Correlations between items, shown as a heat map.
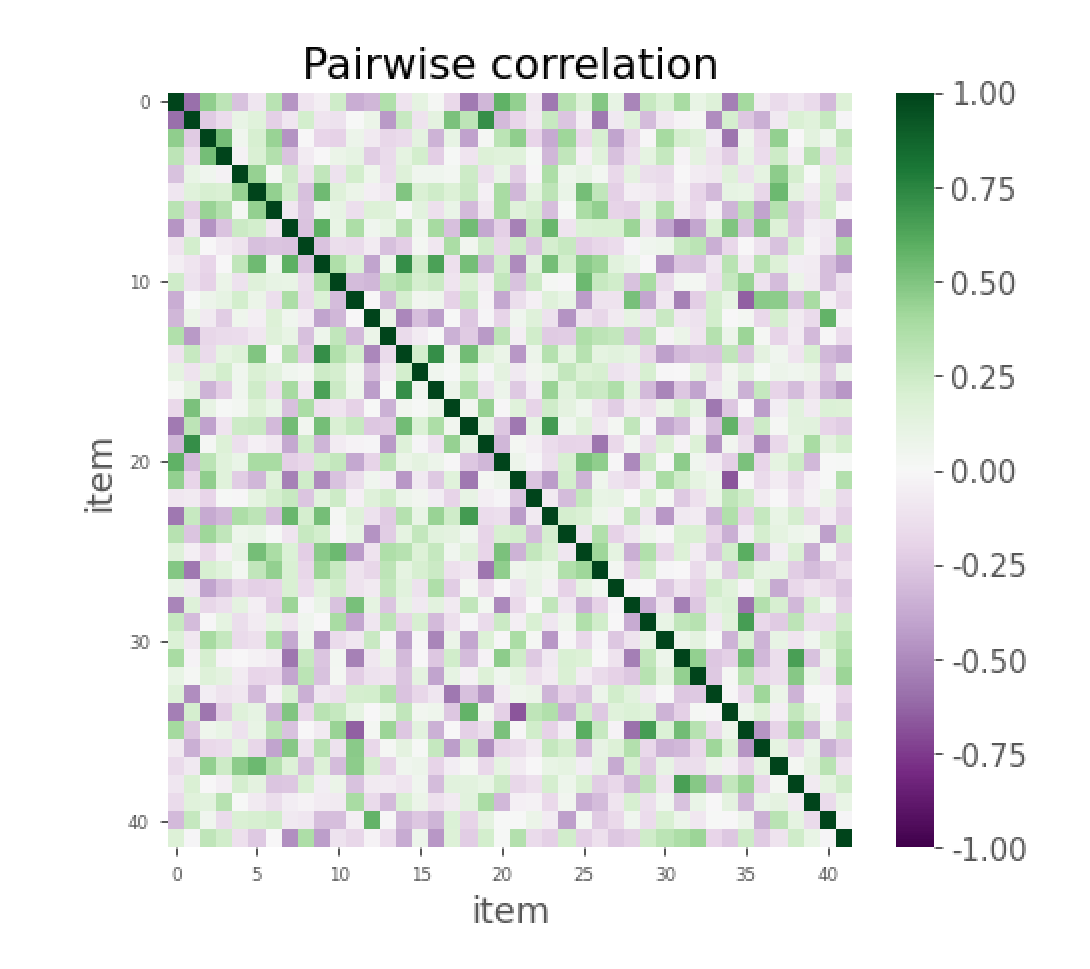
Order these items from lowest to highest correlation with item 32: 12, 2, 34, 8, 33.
33, 12, 34, 2, 8
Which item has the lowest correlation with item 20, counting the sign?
28
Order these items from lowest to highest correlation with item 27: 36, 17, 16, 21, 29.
17, 21, 29, 36, 16
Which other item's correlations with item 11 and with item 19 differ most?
36
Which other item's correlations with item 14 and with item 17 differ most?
9
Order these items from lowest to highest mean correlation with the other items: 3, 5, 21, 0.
21, 0, 3, 5
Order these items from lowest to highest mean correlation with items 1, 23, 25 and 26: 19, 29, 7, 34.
19, 29, 34, 7
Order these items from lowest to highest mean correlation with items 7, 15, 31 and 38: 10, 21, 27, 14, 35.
21, 27, 14, 10, 35
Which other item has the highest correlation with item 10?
25
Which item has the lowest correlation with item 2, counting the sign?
34
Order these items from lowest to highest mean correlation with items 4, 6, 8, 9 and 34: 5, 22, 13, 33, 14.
33, 13, 22, 14, 5
